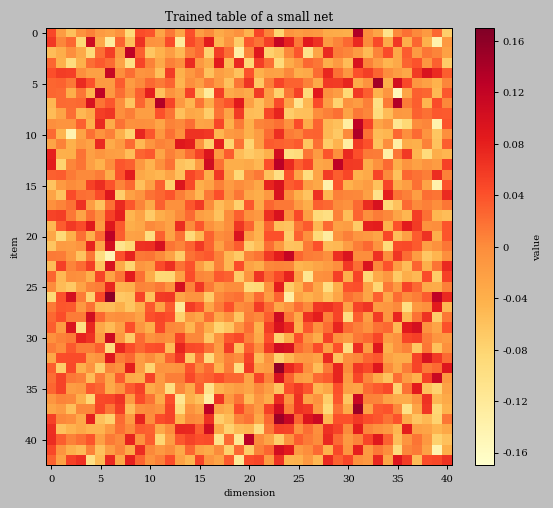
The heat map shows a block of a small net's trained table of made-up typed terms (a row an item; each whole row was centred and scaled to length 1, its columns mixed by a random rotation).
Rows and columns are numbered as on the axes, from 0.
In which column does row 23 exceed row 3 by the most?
40
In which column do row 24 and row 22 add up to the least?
6
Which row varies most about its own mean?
1
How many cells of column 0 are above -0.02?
30
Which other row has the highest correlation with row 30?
19
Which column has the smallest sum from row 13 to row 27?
28
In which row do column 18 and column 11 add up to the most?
7
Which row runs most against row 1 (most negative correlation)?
32
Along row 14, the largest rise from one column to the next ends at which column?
24
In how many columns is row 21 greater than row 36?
23
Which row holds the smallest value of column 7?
21
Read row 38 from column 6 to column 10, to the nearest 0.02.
-0.08 0.02 -0.02 0.08 0
